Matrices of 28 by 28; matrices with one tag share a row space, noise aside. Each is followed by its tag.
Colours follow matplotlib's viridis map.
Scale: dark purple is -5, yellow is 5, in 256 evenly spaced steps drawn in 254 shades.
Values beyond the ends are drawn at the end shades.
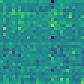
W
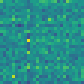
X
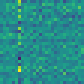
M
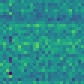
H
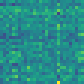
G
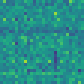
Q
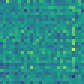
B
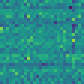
B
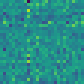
X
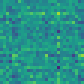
G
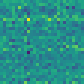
X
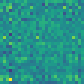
H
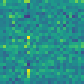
X
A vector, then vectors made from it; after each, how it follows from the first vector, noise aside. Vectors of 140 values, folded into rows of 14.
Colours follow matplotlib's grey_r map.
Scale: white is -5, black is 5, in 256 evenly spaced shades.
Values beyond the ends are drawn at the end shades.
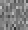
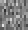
wrapped around.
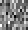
wrapped around, scaled up.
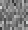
reversed.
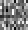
scaled up.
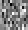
wrapped around, scaled up.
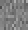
negated, shrunk.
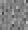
partly zeroed.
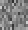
reversed.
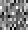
scaled up.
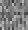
reversed.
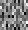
scaled up.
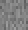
negated, shrunk.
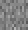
negated, shrunk.
